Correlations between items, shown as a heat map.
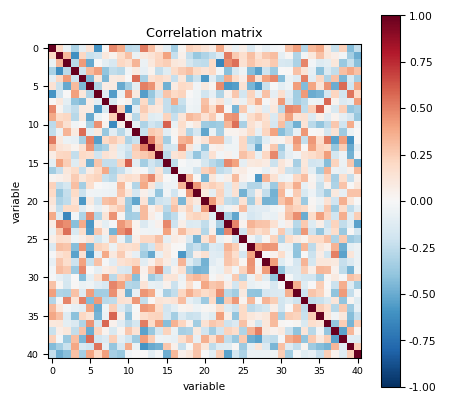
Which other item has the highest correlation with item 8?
35
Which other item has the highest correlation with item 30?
7
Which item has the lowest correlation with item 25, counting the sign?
19
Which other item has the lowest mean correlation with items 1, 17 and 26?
20
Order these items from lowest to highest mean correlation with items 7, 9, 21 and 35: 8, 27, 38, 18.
38, 18, 27, 8
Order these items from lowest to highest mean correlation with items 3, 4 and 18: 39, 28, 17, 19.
28, 39, 19, 17
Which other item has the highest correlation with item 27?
37
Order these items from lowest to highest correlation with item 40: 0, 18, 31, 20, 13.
31, 0, 13, 20, 18
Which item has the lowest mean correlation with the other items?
39
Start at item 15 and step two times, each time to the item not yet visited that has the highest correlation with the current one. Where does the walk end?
24
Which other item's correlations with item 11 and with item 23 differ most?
9
